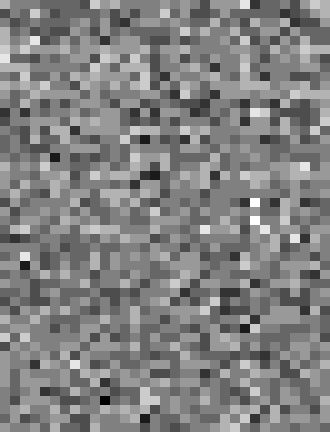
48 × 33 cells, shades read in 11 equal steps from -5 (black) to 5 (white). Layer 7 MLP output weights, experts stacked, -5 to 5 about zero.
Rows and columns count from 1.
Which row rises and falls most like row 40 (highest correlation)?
6
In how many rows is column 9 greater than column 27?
18
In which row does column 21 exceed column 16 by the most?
20
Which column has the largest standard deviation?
25
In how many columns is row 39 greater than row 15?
11
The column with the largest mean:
26
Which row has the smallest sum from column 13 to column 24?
33
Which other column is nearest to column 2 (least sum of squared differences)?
12
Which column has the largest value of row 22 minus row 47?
15
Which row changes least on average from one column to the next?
17
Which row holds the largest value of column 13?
16
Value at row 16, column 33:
1
